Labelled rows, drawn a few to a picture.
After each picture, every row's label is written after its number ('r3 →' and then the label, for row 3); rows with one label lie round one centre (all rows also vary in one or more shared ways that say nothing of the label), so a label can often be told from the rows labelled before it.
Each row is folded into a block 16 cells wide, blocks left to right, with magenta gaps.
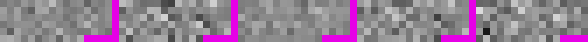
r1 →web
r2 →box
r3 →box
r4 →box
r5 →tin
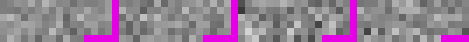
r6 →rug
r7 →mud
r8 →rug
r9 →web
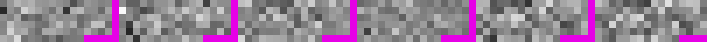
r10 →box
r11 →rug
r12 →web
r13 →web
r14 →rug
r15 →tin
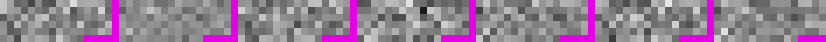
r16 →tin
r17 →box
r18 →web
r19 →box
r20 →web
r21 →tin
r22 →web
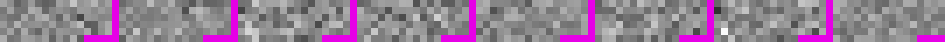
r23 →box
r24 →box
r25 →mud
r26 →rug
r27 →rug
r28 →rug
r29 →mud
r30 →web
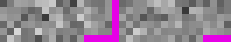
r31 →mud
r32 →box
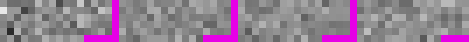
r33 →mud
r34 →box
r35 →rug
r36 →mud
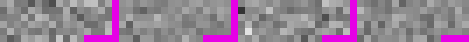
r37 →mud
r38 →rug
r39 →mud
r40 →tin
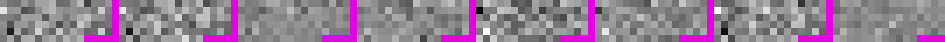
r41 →web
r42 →rug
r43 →box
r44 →mud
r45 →web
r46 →tin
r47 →box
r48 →mud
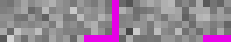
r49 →tin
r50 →box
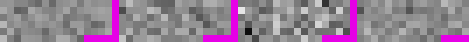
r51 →rug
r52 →web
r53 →web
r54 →mud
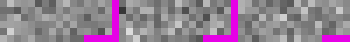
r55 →rug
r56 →tin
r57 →tin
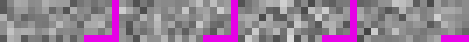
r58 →tin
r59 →mud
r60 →rug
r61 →mud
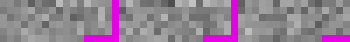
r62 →tin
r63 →tin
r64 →rug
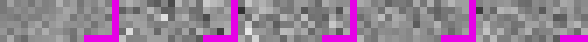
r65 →tin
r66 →rug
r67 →web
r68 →web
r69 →box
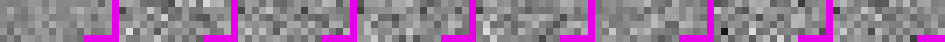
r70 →box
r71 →tin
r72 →box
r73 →web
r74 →mud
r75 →mud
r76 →web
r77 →box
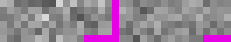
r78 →tin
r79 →rug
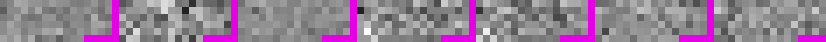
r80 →web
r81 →box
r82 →rug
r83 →tin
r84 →web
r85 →box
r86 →box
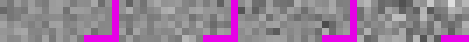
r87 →box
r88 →box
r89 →box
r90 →mud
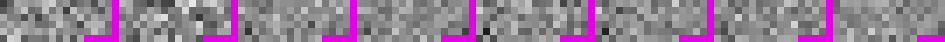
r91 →tin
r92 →tin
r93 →mud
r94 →web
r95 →box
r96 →mud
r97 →web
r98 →web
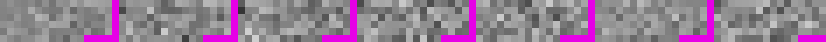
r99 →mud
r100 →mud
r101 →web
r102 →rug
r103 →web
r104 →rug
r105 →mud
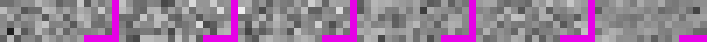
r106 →mud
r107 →box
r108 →web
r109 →tin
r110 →mud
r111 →web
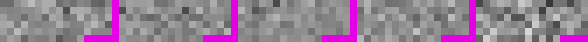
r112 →box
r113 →box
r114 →rug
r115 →web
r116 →rug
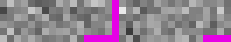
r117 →web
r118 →tin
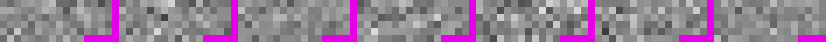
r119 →box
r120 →web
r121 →rug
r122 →mud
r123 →mud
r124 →mud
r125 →web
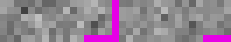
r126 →mud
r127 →mud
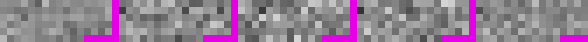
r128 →rug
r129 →box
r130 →mud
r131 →mud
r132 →tin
